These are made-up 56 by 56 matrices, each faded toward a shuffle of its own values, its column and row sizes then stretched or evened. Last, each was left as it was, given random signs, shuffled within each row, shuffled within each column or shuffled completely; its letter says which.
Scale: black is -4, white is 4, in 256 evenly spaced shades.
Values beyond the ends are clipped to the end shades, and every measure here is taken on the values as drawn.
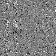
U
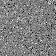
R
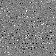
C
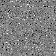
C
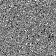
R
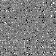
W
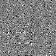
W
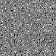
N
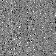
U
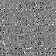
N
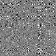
N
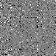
W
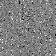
U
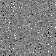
U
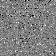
C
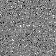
C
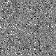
W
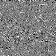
C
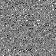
C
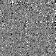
W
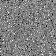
R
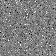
R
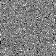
U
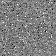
R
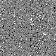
U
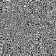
N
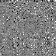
N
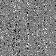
U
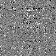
W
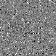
C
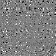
N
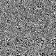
W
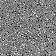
R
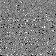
C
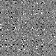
N
